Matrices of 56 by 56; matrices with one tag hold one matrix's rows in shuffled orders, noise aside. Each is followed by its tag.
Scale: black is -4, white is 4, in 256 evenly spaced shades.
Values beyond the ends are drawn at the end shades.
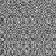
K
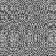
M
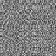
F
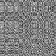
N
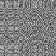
N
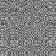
M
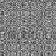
K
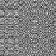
N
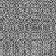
F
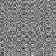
K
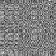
N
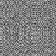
F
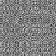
F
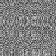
F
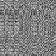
N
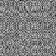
F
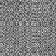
F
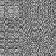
N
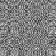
M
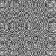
M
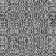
M
